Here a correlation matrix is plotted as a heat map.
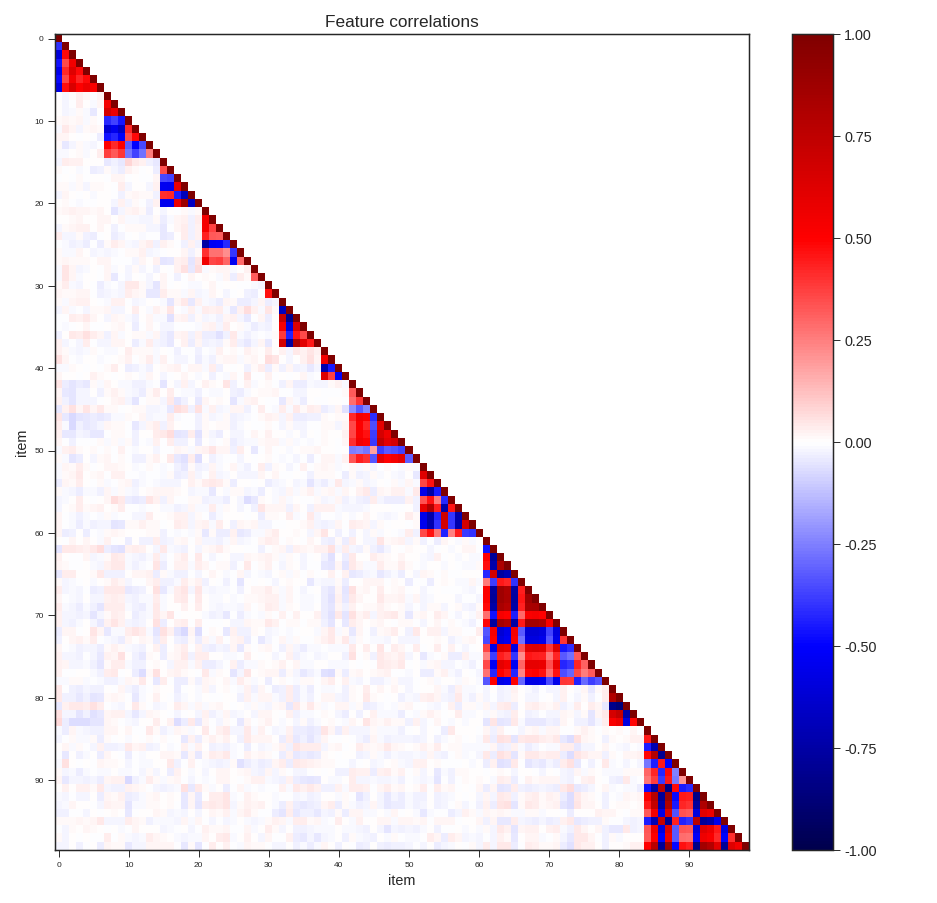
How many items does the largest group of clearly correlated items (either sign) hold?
18
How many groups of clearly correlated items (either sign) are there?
13
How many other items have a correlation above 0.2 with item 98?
10
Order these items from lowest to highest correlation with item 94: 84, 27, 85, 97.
27, 84, 97, 85
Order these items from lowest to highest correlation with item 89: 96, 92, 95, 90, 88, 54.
95, 88, 54, 90, 96, 92
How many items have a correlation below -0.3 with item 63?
5
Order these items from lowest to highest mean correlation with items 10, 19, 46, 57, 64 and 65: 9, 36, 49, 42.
9, 36, 42, 49
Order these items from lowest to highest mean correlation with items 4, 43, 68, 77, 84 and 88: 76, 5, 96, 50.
50, 96, 5, 76
